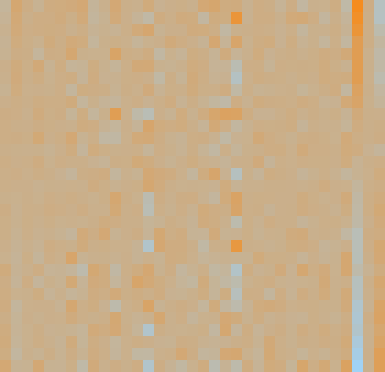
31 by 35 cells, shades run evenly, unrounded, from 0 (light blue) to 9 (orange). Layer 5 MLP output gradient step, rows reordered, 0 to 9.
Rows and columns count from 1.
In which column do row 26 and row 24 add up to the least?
33
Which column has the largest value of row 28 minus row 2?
35
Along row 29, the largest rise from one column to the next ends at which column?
34
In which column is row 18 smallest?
14
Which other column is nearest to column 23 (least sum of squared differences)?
12
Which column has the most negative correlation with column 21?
13
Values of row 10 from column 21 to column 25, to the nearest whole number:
6 6 5 4 4
